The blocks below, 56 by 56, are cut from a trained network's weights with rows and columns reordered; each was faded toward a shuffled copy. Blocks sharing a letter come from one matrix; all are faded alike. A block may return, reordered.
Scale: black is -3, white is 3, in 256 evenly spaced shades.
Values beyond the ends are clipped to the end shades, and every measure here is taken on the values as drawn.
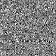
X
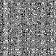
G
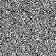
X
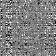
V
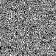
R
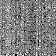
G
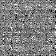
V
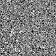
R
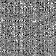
G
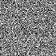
X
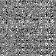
V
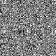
X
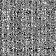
G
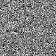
R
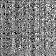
G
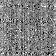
G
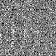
X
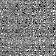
V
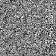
R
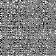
V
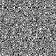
X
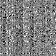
G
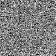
R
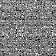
V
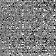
V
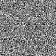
X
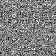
X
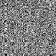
X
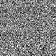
X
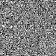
R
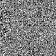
R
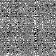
V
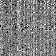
G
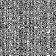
G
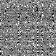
V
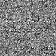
X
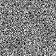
R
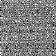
V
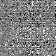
V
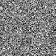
X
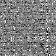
V
